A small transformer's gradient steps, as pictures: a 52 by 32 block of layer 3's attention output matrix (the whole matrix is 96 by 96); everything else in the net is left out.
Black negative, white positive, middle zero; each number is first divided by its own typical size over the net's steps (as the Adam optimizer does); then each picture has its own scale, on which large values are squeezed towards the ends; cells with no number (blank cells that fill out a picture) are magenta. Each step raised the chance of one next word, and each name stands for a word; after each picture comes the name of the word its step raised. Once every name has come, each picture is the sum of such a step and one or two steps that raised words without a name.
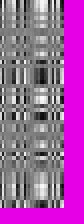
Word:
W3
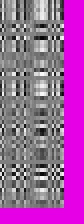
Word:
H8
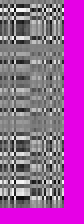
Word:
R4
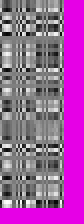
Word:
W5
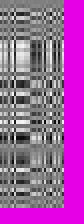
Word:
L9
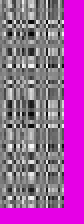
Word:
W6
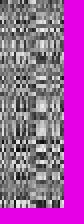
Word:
W5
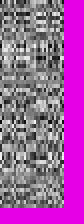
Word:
L9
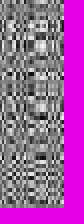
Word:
H8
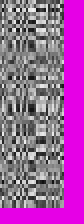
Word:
R4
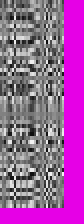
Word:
H8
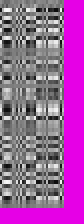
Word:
R4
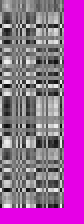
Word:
W6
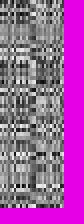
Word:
W3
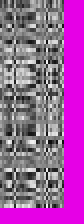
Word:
W3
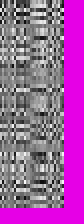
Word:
R4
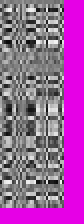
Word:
R4
